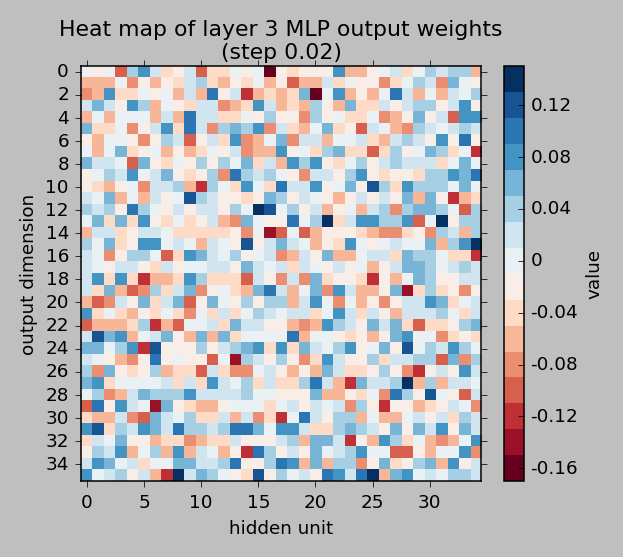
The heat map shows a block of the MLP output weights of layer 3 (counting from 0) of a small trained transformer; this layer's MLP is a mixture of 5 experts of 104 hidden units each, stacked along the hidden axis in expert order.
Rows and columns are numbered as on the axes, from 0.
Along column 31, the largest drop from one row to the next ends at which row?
32
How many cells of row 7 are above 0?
8
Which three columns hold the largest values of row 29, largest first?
1, 3, 7
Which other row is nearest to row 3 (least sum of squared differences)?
17
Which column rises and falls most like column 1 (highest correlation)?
18
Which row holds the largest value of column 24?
35
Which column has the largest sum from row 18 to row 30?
30
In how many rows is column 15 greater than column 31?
18
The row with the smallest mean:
14
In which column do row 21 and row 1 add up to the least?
4
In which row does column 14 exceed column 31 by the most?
15
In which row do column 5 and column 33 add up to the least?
19
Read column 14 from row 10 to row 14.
0.08 -0.04 0 0.06 -0.08
